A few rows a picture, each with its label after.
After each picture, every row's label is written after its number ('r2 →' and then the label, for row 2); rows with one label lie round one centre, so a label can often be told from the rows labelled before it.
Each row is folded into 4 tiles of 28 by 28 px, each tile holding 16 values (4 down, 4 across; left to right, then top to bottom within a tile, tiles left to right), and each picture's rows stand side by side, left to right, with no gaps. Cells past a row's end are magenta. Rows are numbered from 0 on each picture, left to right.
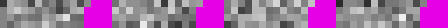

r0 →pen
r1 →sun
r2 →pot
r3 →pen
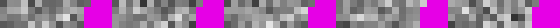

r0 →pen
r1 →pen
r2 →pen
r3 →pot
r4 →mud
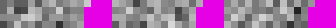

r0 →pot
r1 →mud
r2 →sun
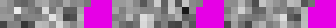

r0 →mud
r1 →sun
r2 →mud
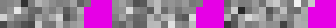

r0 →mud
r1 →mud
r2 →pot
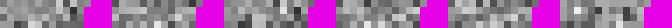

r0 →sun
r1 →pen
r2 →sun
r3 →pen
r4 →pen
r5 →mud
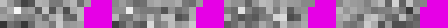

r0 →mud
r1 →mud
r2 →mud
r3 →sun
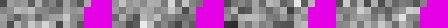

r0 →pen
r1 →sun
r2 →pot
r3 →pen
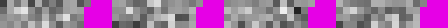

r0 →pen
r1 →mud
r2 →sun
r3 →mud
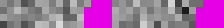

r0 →mud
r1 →sun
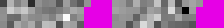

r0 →pen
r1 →sun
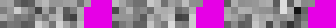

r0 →mud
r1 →mud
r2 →sun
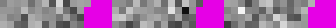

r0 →sun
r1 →sun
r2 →mud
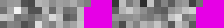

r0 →mud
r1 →pen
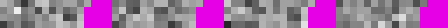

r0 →mud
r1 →pot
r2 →mud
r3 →pen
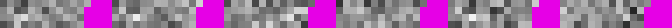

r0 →pot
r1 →pot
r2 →pen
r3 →pen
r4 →pot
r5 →sun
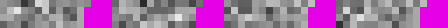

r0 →mud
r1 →pen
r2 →pot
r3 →pot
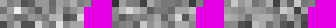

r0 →mud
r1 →pen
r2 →sun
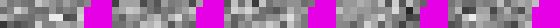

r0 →mud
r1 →pen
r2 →pen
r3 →sun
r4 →pot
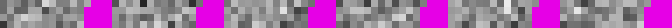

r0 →pot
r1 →pen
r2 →sun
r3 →pen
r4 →sun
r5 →mud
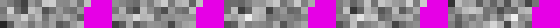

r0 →pot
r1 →pot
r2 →pot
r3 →pot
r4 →pen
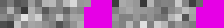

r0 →pot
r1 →pen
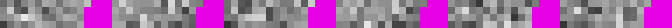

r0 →pot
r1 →sun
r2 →pot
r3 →sun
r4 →mud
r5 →mud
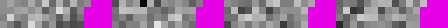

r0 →sun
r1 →pen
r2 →pot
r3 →pot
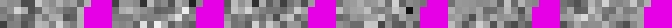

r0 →mud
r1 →pen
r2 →pen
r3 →sun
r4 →sun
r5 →pot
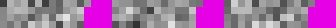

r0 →pen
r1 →mud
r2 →pen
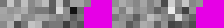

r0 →sun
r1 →sun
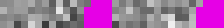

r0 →sun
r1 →mud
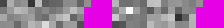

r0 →pen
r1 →mud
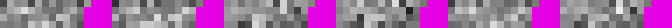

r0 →pen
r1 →pen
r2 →sun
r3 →sun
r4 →pen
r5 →sun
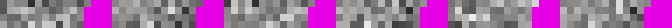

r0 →pen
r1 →sun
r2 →pen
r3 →sun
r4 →pot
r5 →sun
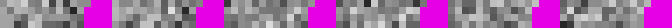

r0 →sun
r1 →sun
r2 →pen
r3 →pen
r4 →pot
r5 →pot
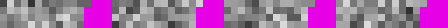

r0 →pen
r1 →pot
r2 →mud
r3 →sun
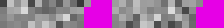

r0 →pen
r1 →sun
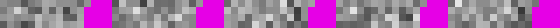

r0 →mud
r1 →pen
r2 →sun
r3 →mud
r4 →sun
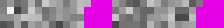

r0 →pot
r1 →mud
